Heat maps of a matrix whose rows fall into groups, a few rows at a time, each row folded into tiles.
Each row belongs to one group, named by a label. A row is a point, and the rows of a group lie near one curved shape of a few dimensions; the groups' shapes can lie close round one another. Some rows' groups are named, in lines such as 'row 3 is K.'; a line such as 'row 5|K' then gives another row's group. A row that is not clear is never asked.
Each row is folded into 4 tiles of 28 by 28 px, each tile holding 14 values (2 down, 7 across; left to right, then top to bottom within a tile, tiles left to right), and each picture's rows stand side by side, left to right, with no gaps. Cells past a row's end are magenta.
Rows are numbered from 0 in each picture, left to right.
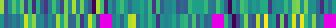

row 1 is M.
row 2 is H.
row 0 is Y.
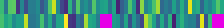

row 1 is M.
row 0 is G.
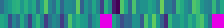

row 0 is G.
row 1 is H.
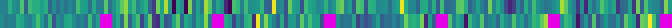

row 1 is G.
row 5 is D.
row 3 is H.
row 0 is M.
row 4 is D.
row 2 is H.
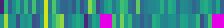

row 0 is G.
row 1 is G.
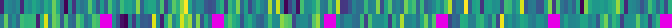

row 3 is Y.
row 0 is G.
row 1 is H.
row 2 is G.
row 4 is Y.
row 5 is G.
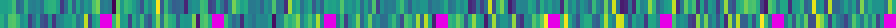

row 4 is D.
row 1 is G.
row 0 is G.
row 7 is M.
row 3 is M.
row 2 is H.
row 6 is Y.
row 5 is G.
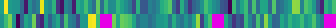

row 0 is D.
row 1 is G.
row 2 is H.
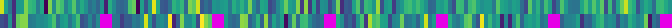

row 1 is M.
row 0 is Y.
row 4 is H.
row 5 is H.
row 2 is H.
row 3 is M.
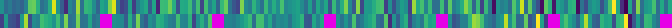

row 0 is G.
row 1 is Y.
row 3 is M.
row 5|G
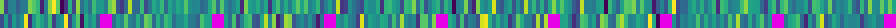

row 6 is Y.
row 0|G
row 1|Y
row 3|Y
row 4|M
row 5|M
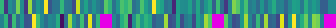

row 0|M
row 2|H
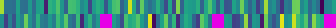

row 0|Y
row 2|H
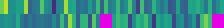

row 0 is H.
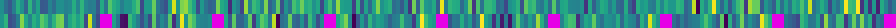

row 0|M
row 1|H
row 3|D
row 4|M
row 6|M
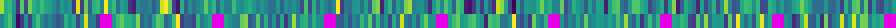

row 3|Y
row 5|Y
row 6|Y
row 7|H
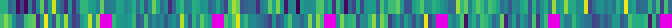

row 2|G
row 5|H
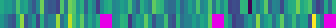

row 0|H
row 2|M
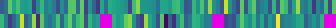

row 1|H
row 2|Y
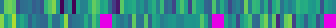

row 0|G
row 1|H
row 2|M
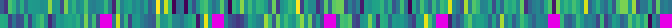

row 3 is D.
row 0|H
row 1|G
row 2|H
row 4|Y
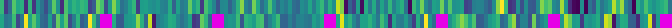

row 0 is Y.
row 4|G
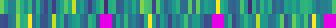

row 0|Y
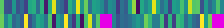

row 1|M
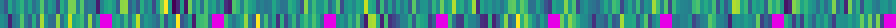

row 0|H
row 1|G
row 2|H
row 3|M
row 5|G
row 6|H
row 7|H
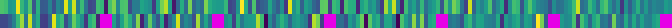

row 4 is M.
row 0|Y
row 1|G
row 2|Y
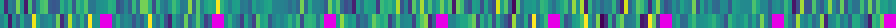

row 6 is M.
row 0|M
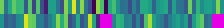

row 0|Y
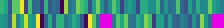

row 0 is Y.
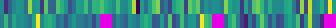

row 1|M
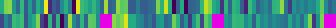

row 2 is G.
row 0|M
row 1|G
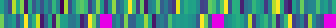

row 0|Y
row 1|Y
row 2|G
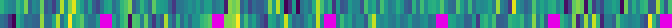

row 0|H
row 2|G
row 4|H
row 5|Y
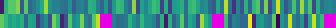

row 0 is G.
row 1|M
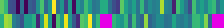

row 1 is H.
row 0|D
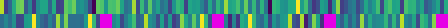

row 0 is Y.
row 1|M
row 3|Y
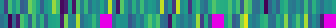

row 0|G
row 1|H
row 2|M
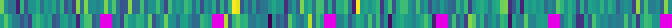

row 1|Y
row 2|G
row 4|G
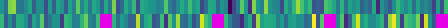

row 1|Y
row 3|M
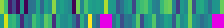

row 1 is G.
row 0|D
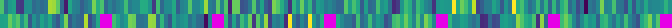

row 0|G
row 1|M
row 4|H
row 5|D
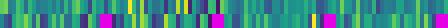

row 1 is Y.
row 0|Y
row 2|M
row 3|M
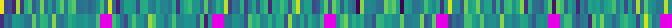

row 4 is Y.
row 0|Y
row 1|M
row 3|G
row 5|D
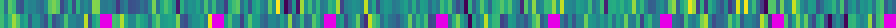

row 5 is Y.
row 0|G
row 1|D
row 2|G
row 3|M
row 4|D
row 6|Y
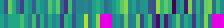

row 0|G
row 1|G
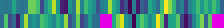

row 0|G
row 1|D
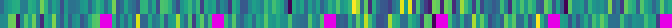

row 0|D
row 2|D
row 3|Y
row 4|Y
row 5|H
